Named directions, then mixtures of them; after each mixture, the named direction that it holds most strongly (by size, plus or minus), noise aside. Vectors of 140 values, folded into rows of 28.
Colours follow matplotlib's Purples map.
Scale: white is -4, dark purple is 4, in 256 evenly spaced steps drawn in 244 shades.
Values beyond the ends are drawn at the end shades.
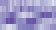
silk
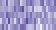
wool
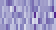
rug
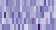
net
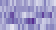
silk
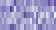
rug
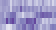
silk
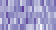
wool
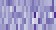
rug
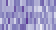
wool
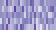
wool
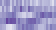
silk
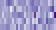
rug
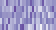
wool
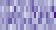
rug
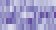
silk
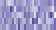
rug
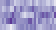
silk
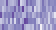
wool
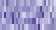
net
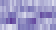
silk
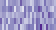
wool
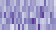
net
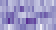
silk
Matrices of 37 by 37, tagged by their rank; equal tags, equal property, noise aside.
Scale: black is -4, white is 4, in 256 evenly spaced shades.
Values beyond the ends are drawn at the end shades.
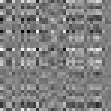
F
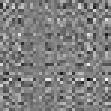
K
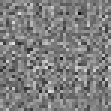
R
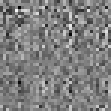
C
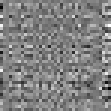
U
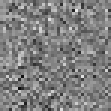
R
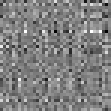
U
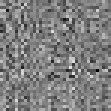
C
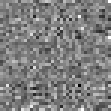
R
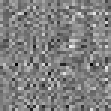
C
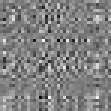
K
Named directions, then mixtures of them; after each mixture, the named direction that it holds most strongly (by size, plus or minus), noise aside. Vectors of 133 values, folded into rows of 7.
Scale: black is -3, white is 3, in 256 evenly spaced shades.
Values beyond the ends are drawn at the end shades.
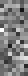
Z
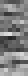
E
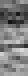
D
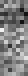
Z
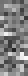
Z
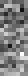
Z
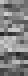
E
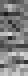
E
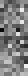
Z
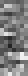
E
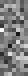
Z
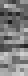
D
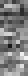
Z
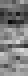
D
